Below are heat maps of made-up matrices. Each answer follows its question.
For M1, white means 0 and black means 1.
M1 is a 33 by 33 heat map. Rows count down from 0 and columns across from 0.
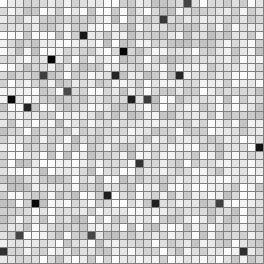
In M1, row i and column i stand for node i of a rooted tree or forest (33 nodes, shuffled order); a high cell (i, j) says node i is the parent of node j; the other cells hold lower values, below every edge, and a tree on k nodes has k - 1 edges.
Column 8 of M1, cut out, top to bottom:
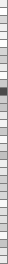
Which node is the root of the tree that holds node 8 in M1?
29
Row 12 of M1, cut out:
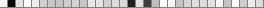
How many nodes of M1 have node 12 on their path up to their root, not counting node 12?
4
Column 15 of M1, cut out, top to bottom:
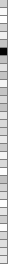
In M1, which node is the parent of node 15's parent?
7
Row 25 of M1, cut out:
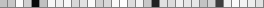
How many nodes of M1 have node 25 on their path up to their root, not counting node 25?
4
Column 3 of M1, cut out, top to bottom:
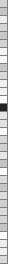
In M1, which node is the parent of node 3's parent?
24
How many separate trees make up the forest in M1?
10
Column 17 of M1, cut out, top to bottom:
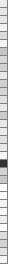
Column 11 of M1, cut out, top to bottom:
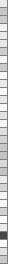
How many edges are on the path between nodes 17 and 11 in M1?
4
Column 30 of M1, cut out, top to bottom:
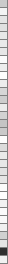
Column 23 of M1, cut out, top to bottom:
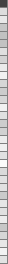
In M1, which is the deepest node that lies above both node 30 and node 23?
31
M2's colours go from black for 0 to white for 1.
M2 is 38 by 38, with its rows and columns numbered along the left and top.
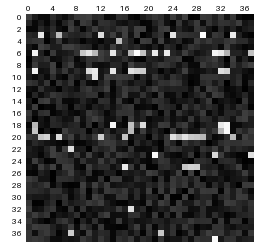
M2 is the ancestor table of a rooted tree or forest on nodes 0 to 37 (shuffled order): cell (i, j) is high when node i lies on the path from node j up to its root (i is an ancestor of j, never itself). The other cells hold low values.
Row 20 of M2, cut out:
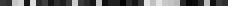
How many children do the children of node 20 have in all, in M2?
10
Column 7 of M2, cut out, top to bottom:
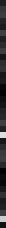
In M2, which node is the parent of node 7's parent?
36
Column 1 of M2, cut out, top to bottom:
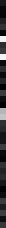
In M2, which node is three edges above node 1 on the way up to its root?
9
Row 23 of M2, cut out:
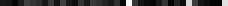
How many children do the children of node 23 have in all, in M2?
1
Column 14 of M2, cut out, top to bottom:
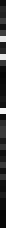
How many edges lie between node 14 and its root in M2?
3
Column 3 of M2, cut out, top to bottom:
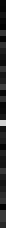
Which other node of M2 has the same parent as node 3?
25
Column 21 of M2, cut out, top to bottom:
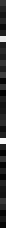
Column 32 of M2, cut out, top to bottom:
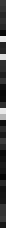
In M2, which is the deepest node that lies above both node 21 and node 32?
6
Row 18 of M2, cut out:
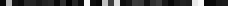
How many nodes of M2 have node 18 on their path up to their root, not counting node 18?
6
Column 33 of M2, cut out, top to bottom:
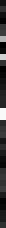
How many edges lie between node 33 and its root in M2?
4
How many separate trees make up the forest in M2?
9
